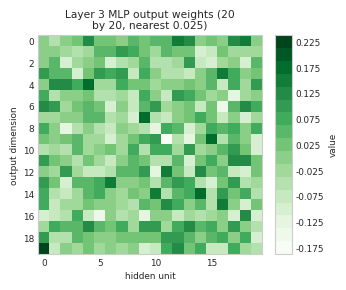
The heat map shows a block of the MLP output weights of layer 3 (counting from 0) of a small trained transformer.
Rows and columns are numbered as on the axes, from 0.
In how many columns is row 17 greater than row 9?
14
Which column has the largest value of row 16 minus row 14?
3
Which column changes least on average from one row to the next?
8
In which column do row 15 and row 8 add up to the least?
2
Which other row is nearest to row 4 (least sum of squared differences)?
17
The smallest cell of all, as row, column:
9, 11
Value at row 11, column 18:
0.125
